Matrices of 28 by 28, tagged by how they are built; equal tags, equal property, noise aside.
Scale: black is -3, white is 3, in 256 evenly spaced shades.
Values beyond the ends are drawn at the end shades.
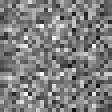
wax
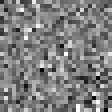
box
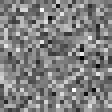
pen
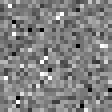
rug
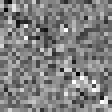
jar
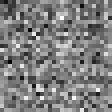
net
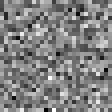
pen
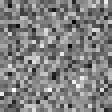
pen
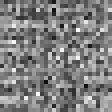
net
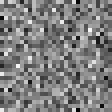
wax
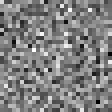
pen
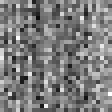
net
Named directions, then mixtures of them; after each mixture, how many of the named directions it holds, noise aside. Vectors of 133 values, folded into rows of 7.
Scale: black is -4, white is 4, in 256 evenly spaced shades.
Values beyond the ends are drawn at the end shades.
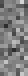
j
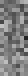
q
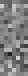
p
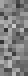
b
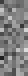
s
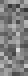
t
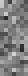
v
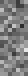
three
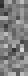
two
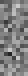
two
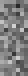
two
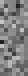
one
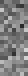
four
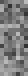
three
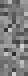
three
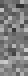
four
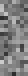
three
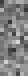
two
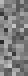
one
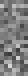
one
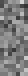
one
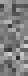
one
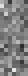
two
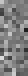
two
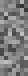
three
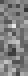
four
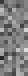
one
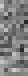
three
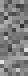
four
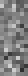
two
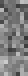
three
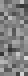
four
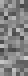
three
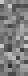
two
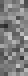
three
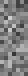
two
